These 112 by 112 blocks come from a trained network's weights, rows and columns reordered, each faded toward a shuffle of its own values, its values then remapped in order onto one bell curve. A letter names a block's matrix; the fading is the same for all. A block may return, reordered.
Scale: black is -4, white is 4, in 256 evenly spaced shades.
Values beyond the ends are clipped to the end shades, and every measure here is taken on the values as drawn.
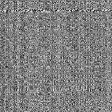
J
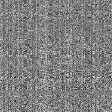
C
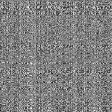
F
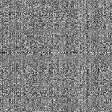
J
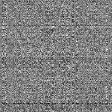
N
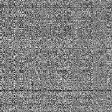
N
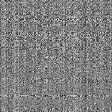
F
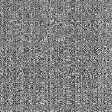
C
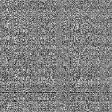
N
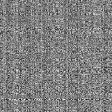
J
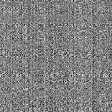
J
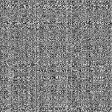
C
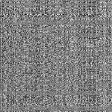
C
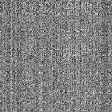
F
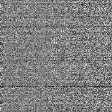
N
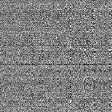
N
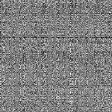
N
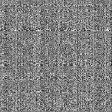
C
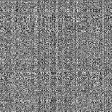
C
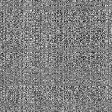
F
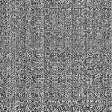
C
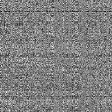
N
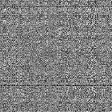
N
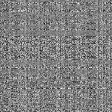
F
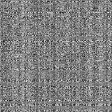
F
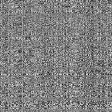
J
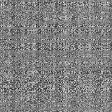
C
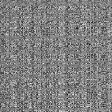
C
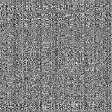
C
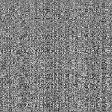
F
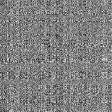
J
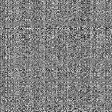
C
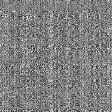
F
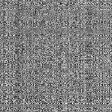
C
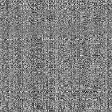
F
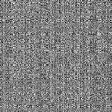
C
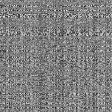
F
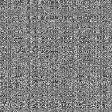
F
